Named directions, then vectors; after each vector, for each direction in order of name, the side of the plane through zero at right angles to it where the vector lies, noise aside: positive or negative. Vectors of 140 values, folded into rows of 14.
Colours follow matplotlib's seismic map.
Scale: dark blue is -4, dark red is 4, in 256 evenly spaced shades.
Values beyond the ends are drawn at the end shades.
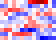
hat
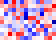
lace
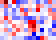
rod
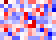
positive, negative, positive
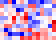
negative, negative, negative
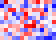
positive, negative, positive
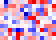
positive, positive, negative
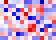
negative, negative, positive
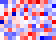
positive, negative, negative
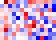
positive, negative, positive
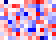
positive, positive, negative
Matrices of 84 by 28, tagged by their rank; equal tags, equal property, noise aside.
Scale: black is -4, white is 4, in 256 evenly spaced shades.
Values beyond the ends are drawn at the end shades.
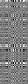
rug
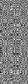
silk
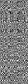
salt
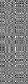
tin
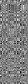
silk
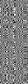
silk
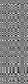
tin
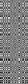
rug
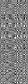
salt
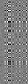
rug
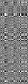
rug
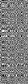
silk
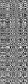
tin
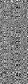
salt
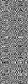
silk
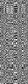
silk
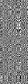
silk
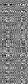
silk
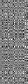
silk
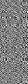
salt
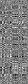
tin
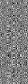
salt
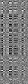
rug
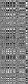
rug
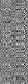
salt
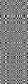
rug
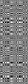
rug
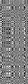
tin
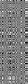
tin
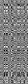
tin
